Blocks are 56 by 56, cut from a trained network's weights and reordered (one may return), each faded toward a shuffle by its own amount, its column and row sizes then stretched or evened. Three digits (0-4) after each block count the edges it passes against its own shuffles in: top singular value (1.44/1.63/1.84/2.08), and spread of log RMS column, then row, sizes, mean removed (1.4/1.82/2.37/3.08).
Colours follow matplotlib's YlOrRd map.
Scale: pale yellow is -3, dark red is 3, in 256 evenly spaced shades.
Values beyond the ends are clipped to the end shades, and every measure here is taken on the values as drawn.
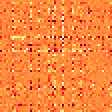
2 3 3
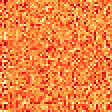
3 3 1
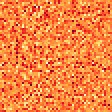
0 3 1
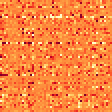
0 3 4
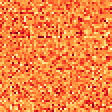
0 0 2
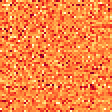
1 0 2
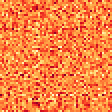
2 0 1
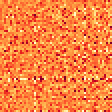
1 2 2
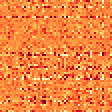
1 3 4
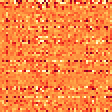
0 2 4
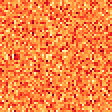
1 1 0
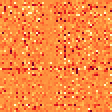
0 3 2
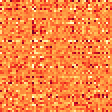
1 2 4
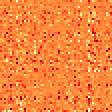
0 3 3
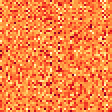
3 3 0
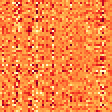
3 4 2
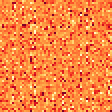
0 3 1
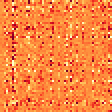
1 4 3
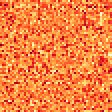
1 0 1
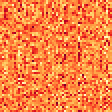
2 3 0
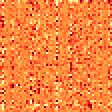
0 4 2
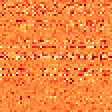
1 1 4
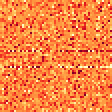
2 0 1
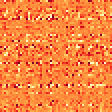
0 3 4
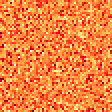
0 0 0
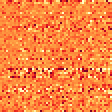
1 1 4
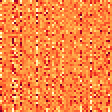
2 4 0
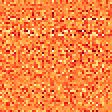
3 2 3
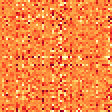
2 4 2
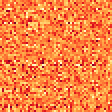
2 2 2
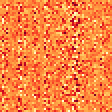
0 4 0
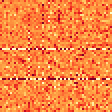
4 0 2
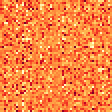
0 3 1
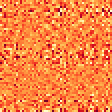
3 3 3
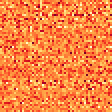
0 0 3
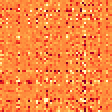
2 4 3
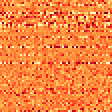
2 0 4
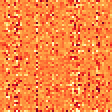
0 4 2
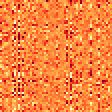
4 4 1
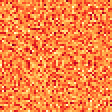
2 0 0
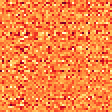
3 2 3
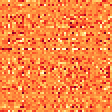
2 2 4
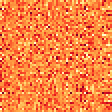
3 3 2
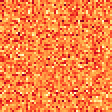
0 1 1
